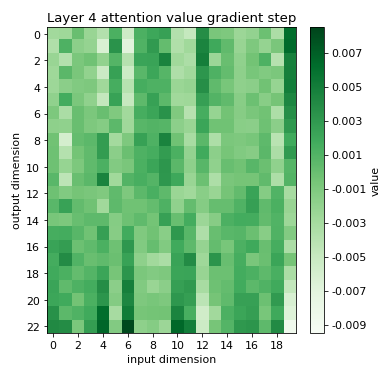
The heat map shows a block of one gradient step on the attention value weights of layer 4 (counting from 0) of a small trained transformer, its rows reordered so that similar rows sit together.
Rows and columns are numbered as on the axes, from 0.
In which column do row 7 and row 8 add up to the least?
1
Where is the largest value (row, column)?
22, 6
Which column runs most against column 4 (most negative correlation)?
5
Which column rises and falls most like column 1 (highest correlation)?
18
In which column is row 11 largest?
4
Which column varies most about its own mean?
19
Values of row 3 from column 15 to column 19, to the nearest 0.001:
-0.002 -0.001 -0.001 -0.001 0.005
